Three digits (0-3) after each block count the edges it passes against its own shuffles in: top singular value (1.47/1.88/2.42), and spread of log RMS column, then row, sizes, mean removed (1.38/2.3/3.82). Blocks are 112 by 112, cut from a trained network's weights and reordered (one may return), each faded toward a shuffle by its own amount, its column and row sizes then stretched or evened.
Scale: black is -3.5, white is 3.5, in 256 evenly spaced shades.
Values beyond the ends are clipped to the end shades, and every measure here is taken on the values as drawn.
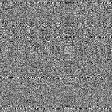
3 0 2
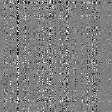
2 3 2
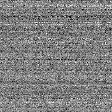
2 1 2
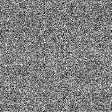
0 2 0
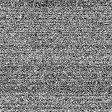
2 0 1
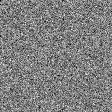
0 0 0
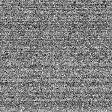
2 1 0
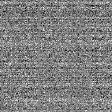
2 2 1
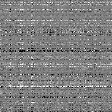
3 2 3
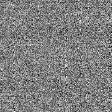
0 2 0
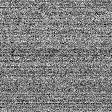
2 0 1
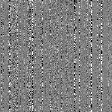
1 3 0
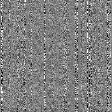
0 3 0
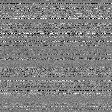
1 0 3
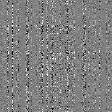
1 3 2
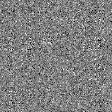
0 2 1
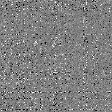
1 2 2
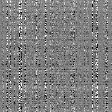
2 3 1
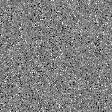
0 1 0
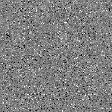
1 1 1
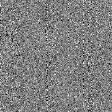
1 2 0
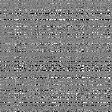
1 2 3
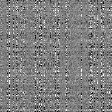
2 3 1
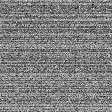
3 0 0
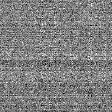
2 2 0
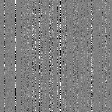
2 3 0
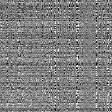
3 3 0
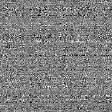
1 2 2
